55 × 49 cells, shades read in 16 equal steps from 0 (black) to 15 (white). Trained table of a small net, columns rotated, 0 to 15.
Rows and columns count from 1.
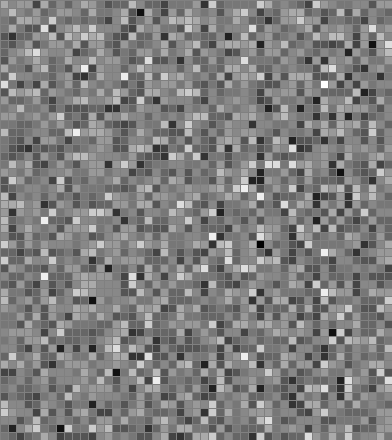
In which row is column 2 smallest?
54
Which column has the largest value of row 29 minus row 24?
38
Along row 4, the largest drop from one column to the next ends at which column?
7
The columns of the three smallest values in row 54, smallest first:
8, 2, 19
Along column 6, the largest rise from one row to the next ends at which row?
35
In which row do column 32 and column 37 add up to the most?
21
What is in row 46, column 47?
10
